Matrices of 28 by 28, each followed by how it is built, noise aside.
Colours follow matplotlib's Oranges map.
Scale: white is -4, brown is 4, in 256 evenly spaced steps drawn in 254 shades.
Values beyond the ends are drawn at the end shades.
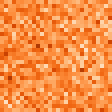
Toeplitz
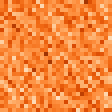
Toeplitz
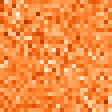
block diagonal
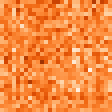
blocks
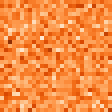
repeating columns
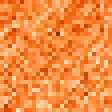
Hankel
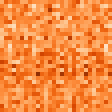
repeating columns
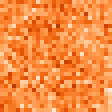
smooth
